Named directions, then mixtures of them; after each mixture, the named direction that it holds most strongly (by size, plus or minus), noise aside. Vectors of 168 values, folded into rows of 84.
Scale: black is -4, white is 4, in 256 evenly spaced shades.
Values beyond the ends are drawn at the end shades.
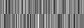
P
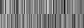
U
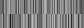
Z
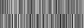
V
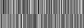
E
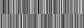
E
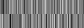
Z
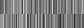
P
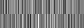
P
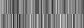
V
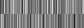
P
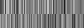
U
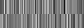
U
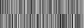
V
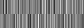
P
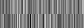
P
